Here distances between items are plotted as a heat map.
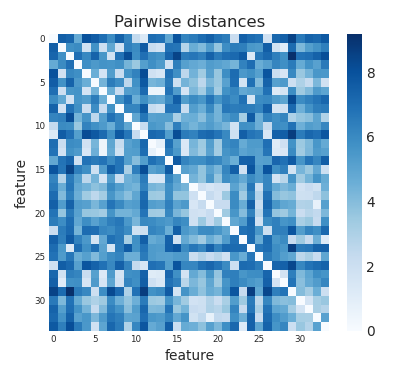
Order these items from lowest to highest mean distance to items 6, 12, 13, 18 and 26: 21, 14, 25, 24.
25, 21, 24, 14
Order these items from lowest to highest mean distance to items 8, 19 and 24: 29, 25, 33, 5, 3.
25, 5, 3, 33, 29
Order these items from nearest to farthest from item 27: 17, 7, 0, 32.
17, 7, 32, 0
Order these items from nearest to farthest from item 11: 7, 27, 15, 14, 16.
14, 7, 16, 27, 15
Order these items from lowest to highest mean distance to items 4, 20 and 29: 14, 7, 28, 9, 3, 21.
28, 9, 21, 3, 7, 14
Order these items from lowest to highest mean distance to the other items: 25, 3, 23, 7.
25, 23, 3, 7
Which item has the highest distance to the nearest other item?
9
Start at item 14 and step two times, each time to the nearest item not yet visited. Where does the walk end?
10
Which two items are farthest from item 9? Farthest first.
2, 24
